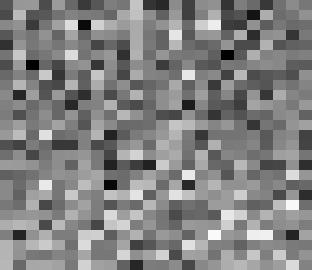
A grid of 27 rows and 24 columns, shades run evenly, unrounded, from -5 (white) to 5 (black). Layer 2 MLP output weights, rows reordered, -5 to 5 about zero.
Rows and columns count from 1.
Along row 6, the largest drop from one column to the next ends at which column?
11
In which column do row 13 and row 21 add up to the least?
23
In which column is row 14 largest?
9
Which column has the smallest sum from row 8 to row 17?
14
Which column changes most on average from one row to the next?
15
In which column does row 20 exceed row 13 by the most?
24
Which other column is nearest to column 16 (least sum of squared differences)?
5
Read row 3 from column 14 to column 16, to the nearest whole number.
-2 1 -3
